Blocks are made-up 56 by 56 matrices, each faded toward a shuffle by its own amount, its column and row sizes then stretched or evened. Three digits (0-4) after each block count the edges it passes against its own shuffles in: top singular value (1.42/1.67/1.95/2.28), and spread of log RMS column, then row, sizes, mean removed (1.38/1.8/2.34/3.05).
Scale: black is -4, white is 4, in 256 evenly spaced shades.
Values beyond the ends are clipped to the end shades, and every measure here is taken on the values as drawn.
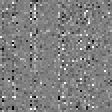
2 3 1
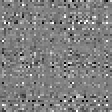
1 3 4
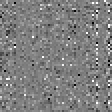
3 3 0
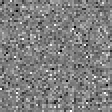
2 0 0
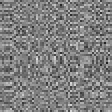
4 3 0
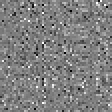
2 2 0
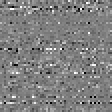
3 1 4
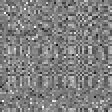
4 0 0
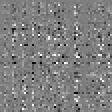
0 3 3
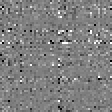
1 2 3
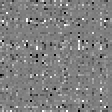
0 3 3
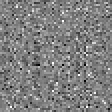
3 1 0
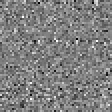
0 1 2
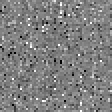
0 2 0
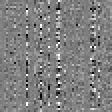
3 4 0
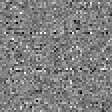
2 1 2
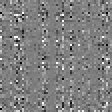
1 4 3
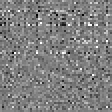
3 1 3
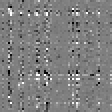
3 4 2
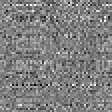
3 0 3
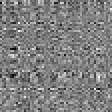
4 2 3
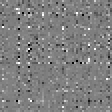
2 3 2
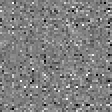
1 2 2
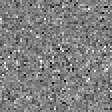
0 0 1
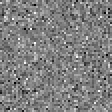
0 1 0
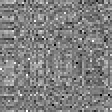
4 0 1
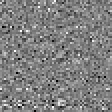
3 0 2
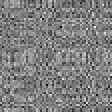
4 2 0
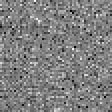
2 0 0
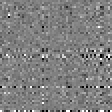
4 2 3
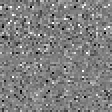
0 0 2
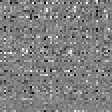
0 2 4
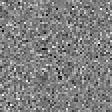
2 0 0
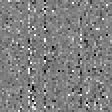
2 3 0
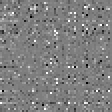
1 2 2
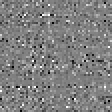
1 2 3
